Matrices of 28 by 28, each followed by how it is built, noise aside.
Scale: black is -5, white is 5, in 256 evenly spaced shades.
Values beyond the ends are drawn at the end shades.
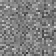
repeating rows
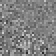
lower triangular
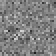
uneven rows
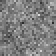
smooth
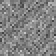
Hankel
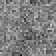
smooth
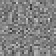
low rank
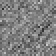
Hankel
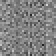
repeating rows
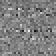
uneven rows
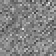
Hankel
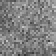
smooth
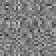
low rank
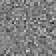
low rank
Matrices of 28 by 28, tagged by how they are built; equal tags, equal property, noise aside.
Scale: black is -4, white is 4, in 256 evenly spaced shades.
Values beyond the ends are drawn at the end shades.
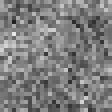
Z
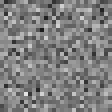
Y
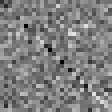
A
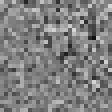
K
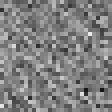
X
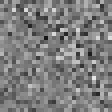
K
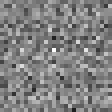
Y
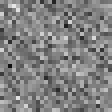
X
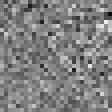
K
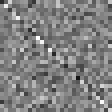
A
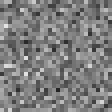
Y
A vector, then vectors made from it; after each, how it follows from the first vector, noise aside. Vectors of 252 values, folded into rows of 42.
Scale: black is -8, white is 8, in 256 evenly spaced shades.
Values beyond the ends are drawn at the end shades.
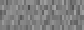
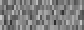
reversed, scaled up.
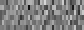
scaled up.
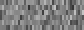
scaled up.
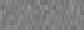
negated, shrunk.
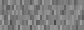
reversed.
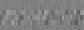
partly zeroed.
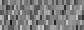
reversed, scaled up.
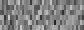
reversed, scaled up.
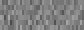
reversed.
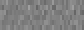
negated, shrunk.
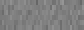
wrapped around, shrunk.
